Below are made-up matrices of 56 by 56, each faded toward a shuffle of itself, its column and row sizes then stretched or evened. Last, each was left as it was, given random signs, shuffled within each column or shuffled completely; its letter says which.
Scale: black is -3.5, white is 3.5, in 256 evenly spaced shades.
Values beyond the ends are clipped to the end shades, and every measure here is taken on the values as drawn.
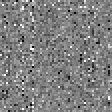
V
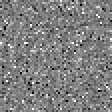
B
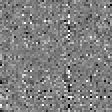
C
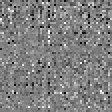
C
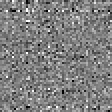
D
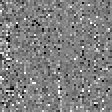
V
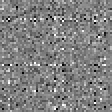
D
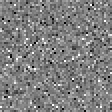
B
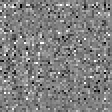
D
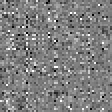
C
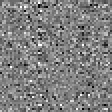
C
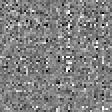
D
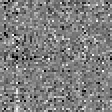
D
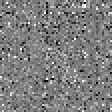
D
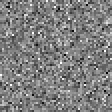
B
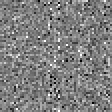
V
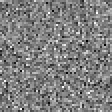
B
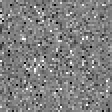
V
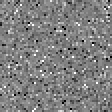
B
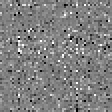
D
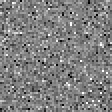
B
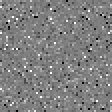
B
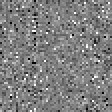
V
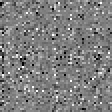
D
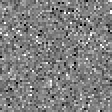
B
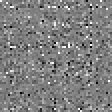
D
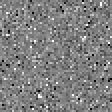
B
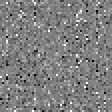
V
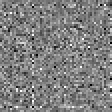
C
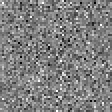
V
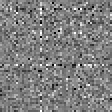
D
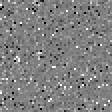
B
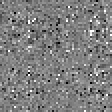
D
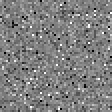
B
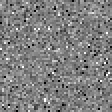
B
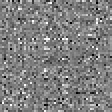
C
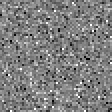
B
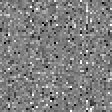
V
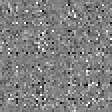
D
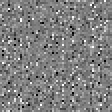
V
